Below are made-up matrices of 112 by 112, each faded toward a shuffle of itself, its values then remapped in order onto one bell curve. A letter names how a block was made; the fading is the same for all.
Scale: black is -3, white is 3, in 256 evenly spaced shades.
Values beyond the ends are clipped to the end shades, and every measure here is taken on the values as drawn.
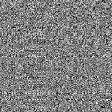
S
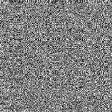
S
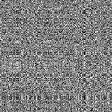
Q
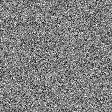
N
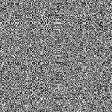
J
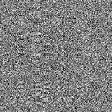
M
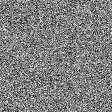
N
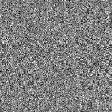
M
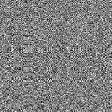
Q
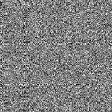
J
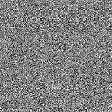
J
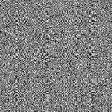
Q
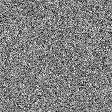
N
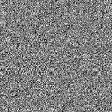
M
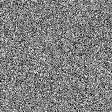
N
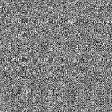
S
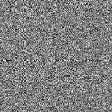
J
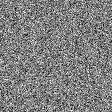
N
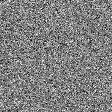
N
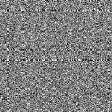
J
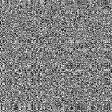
Q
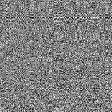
S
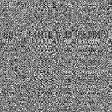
Q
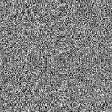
S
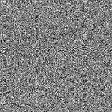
M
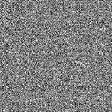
M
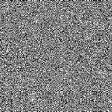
J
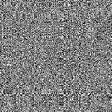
S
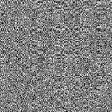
Q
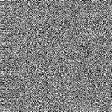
S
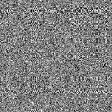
J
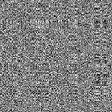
Q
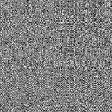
Q
